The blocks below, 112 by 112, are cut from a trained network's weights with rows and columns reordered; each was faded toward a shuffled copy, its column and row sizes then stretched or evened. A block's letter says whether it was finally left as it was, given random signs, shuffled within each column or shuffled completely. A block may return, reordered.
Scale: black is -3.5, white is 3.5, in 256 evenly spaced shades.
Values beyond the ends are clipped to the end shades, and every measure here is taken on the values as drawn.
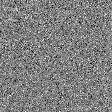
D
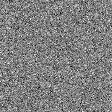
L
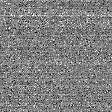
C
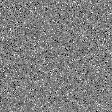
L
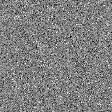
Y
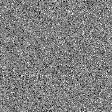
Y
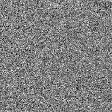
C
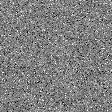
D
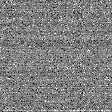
C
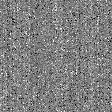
L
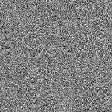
C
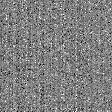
C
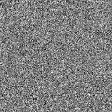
C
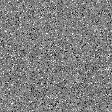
Y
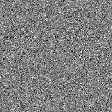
C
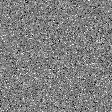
D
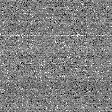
C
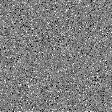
Y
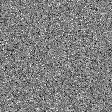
D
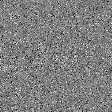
Y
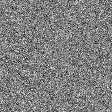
L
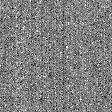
L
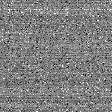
C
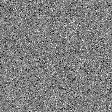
L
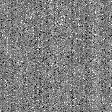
L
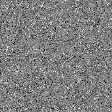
Y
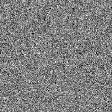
C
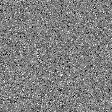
Y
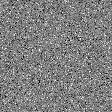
D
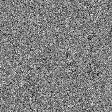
L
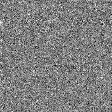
Y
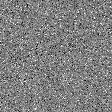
D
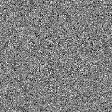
C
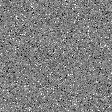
D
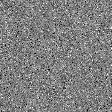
L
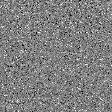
Y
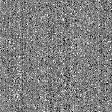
C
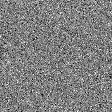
D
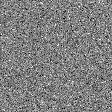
D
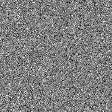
Y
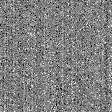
L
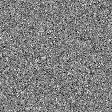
D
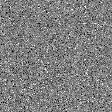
Y
